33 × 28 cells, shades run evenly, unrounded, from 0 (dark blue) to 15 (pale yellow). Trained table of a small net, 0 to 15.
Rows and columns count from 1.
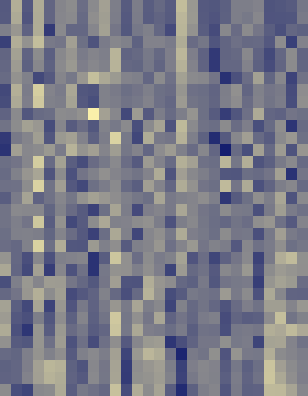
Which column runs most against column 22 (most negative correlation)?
9
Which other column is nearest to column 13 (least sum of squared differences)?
28
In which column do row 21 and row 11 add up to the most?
4
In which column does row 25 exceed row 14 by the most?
25
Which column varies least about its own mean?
19
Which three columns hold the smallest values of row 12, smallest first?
20, 1, 13
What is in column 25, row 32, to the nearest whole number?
12
